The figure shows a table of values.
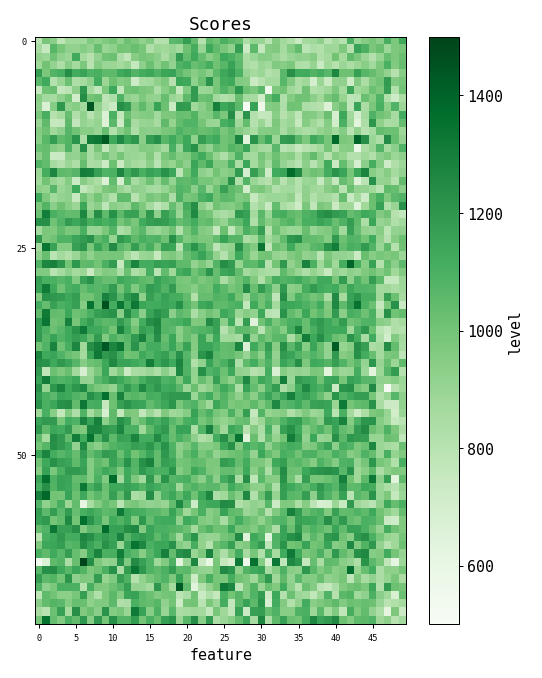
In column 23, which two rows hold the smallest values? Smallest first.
63, 69
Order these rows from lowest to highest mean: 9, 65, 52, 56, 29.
9, 56, 65, 29, 52
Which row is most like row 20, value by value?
13
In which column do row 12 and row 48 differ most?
22
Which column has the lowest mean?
48
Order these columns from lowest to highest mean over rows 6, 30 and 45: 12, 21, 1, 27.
12, 27, 21, 1
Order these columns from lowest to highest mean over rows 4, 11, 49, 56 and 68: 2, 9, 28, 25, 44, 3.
44, 28, 9, 2, 3, 25
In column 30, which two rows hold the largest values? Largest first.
25, 70
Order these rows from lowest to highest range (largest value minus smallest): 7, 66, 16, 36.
7, 36, 16, 66
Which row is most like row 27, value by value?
64
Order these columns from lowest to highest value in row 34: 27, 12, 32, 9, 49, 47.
27, 49, 47, 32, 9, 12
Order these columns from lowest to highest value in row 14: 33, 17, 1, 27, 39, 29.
39, 29, 33, 17, 1, 27
